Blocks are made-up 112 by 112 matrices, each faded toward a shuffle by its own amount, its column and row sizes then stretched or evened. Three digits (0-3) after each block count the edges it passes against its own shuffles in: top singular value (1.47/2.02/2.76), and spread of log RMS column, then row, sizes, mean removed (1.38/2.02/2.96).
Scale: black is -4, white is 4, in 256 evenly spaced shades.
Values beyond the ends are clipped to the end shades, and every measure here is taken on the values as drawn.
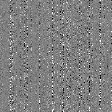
1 3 0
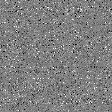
0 1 2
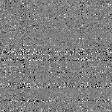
0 2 3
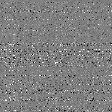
0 1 3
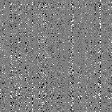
2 3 2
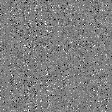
0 2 1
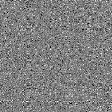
2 1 1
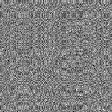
3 2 0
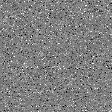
0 0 2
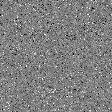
0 0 1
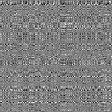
3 0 3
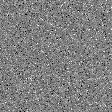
0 0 0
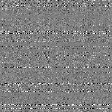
2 2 3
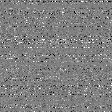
0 0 3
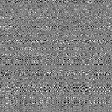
3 0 3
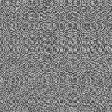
3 0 2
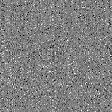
2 0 0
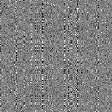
3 3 0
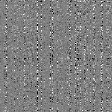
2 3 1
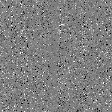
0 2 0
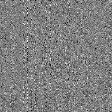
1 3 0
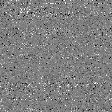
1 0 2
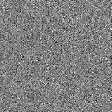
2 1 0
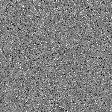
0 0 0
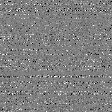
1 0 3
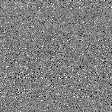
0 0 2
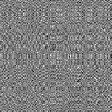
3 2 1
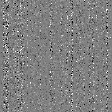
0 3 0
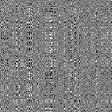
3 3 2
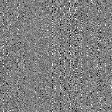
2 3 0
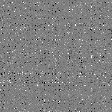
1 2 2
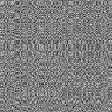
3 1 1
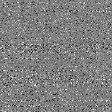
1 1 3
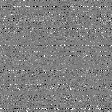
2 0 3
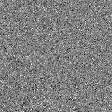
1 0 1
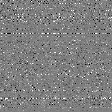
2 0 3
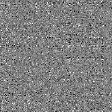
1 2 2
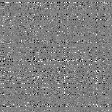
2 2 3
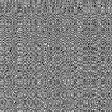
3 1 1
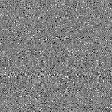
2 0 2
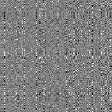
3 3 1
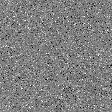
0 0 1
